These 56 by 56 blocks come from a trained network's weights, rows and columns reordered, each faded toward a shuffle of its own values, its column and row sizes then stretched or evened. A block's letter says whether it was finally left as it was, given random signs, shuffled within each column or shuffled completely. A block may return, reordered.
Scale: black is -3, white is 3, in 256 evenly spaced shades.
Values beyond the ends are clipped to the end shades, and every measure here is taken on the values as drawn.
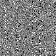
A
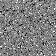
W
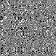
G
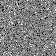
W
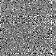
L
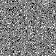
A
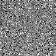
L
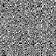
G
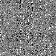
A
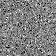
W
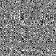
G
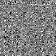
L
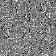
A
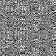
G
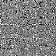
G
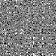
G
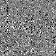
L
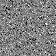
W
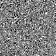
A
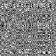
G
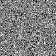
A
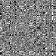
G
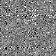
L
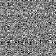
G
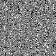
A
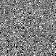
L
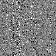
A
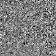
L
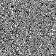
A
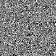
L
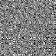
G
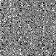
L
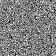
W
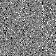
A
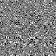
G
